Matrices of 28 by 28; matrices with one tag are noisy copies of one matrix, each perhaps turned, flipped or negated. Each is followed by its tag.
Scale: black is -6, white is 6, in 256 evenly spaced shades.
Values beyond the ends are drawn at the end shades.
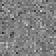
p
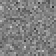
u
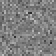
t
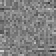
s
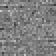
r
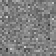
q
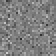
u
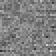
r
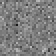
q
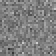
p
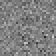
t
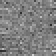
s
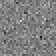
t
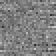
r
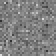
p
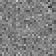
q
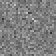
t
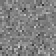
u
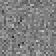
t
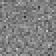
q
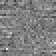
r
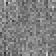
s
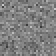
p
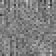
r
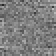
s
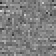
r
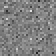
q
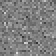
t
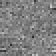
s
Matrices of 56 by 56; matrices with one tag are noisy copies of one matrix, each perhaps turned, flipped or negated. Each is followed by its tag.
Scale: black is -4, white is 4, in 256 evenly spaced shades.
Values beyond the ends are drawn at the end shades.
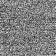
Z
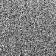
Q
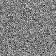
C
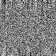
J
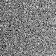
Q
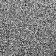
Q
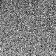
Q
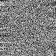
J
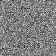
C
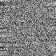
J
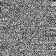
J
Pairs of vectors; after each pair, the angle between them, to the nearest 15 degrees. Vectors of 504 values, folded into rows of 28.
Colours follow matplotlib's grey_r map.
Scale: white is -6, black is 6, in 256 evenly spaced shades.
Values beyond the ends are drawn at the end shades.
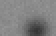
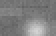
165 degrees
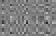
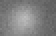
90 degrees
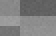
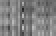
60 degrees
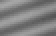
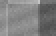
90 degrees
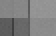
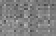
105 degrees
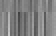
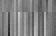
165 degrees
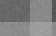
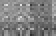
135 degrees
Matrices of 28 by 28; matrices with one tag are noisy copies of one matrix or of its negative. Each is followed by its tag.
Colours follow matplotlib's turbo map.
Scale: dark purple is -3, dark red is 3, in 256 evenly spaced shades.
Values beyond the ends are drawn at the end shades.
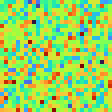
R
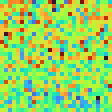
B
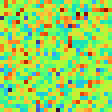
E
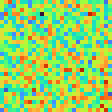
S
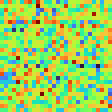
R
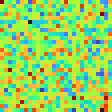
S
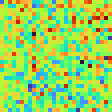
B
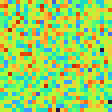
E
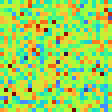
S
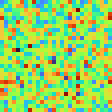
R
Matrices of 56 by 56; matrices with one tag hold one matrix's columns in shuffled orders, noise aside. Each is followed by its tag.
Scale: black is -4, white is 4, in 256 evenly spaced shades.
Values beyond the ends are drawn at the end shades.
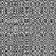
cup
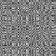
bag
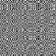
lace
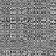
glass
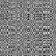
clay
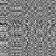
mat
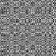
cup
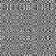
lace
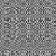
glass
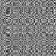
cup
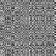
bag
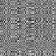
glass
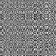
clay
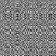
clay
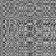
mat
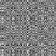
bag
